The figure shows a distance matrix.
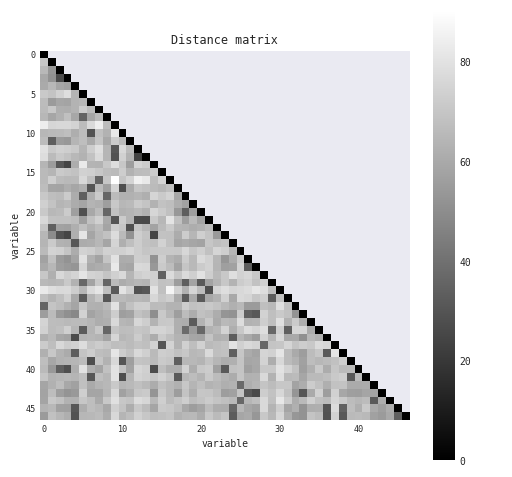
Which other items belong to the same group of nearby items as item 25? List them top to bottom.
42, 44
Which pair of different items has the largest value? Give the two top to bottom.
9, 16
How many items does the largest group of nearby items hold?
7
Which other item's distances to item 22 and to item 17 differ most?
10
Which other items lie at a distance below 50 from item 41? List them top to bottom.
6, 10, 17, 39
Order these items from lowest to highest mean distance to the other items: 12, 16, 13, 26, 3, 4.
4, 3, 26, 13, 12, 16
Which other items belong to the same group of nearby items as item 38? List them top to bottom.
4, 24, 36, 45, 46
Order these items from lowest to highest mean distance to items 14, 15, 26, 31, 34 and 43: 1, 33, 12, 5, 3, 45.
33, 3, 45, 1, 5, 12
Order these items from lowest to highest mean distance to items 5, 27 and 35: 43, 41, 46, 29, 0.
29, 43, 46, 41, 0
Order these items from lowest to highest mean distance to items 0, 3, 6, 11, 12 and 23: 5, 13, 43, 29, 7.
43, 13, 29, 7, 5
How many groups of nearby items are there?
12
